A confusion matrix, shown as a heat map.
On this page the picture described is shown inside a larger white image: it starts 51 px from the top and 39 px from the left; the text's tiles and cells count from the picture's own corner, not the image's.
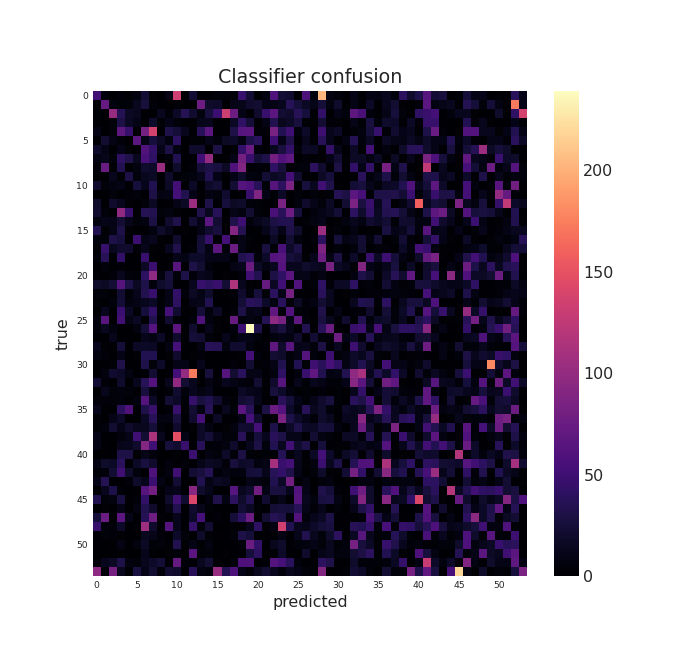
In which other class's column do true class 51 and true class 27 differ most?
30
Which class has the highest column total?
41
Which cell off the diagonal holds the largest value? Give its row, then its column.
26, 19
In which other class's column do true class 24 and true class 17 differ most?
46
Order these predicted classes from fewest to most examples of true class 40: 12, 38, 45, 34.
38, 34, 12, 45
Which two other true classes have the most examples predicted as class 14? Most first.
7, 4
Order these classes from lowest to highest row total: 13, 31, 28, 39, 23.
23, 28, 39, 13, 31
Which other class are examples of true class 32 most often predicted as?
10
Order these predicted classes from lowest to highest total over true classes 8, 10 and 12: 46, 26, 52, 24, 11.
11, 26, 24, 46, 52
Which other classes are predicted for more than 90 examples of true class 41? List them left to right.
22, 36, 52
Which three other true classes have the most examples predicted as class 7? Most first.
4, 38, 20
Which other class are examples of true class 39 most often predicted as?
6
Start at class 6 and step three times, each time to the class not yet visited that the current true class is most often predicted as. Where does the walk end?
42
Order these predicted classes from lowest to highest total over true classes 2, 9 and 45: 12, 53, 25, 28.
28, 25, 12, 53
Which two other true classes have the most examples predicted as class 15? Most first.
53, 17
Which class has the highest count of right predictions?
44
